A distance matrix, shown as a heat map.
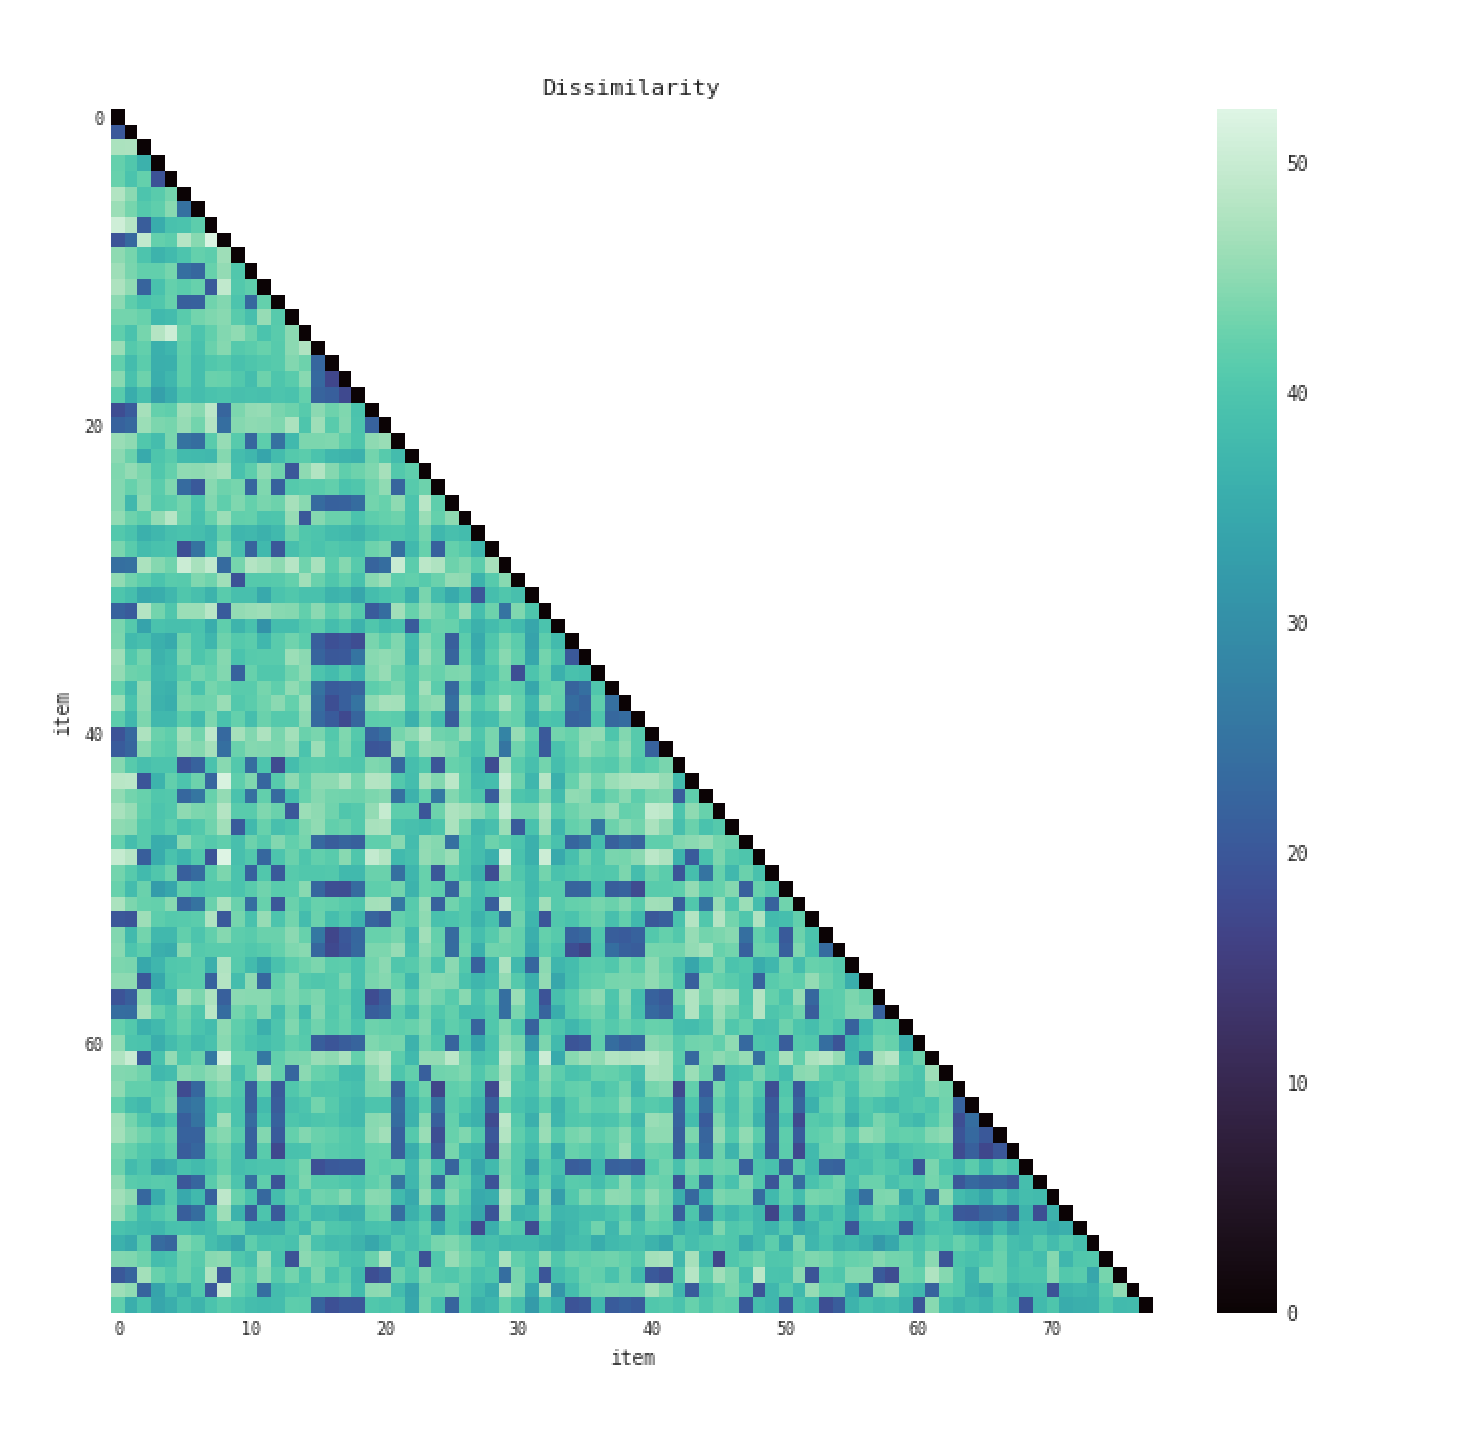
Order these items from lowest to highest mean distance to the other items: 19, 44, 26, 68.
68, 44, 19, 26
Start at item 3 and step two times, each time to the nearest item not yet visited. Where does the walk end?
73
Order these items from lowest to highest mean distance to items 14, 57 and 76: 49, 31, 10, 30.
31, 49, 10, 30
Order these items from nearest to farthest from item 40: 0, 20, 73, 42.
0, 20, 73, 42
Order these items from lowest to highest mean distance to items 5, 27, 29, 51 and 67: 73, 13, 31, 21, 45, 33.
21, 31, 33, 73, 13, 45
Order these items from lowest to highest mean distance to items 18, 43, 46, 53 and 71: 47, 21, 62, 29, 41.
47, 21, 62, 41, 29
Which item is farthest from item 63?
29
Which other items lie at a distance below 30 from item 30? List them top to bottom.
9, 36, 46
